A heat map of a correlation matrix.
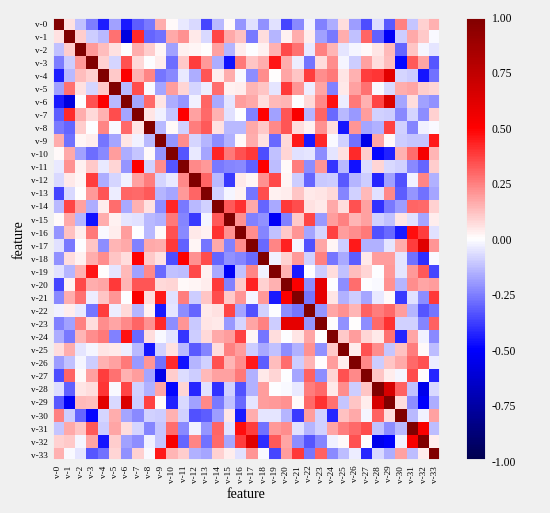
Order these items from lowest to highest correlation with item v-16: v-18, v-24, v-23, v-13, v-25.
v-18, v-23, v-13, v-25, v-24
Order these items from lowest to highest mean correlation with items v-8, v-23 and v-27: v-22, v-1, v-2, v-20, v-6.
v-1, v-22, v-2, v-6, v-20
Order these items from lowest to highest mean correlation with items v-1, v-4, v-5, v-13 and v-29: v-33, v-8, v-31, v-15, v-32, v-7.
v-32, v-33, v-31, v-15, v-8, v-7
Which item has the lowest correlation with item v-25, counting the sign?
v-8
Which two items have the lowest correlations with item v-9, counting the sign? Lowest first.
v-27, v-22
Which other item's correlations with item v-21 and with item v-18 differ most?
v-14
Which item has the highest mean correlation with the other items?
v-20
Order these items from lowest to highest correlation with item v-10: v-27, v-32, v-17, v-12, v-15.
v-12, v-27, v-15, v-17, v-32
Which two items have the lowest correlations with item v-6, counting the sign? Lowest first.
v-1, v-0
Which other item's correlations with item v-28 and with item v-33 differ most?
v-29
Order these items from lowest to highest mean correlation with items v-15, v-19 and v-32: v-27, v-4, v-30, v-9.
v-9, v-4, v-30, v-27
